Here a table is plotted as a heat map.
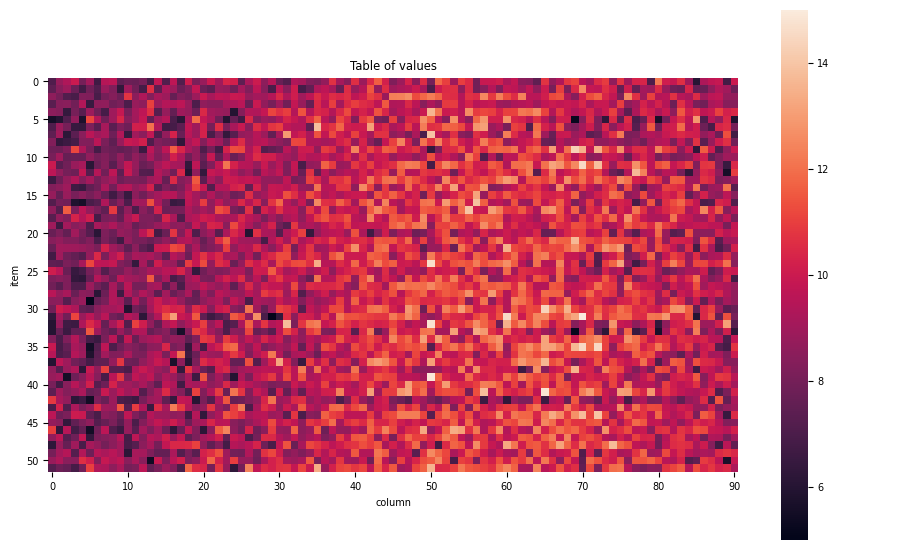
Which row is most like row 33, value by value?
5
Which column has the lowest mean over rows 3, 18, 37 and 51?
0
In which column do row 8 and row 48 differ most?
51
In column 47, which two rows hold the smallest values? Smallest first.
42, 7
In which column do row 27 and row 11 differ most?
50
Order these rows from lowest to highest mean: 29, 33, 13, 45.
33, 29, 45, 13
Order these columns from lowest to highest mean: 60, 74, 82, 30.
30, 82, 74, 60
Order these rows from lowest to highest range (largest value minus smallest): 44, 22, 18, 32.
18, 22, 44, 32
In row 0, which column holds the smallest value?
85
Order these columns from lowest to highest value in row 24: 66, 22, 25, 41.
25, 66, 41, 22
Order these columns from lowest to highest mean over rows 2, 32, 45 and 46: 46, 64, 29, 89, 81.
81, 89, 29, 46, 64
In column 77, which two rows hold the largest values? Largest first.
12, 11
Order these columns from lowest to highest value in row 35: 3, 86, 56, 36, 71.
3, 86, 56, 36, 71
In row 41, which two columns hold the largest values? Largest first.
65, 57
